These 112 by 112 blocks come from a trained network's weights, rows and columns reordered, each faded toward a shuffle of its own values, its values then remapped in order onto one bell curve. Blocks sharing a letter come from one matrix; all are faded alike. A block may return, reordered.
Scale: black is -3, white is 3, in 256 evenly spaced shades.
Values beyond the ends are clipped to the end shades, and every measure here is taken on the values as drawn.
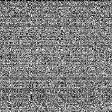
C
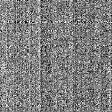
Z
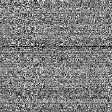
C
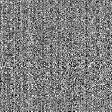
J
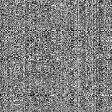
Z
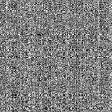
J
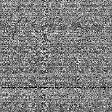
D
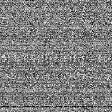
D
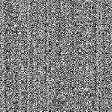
J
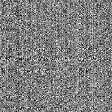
J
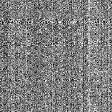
Z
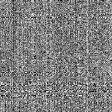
Z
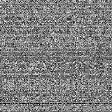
D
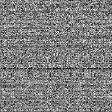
C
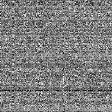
C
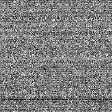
D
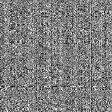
Z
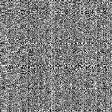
J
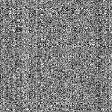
J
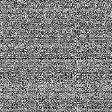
C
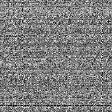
D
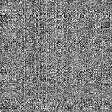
J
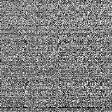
C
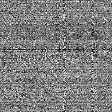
C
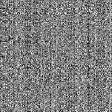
J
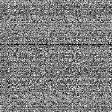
D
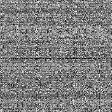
C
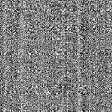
J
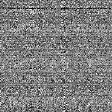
C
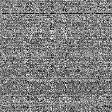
C
